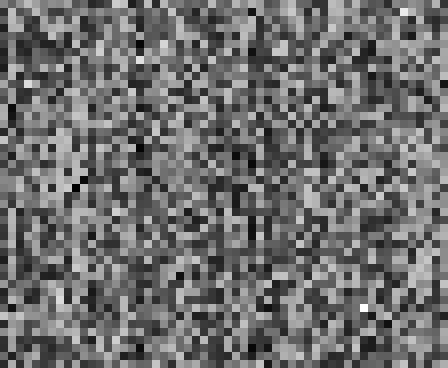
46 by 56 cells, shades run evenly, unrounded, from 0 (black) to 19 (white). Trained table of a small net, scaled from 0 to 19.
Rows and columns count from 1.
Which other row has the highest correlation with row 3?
38
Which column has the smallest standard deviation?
31
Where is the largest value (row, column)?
39, 46
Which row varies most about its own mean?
24
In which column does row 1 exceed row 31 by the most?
15
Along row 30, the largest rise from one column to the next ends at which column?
33
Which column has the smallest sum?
18
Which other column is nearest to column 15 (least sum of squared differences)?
22
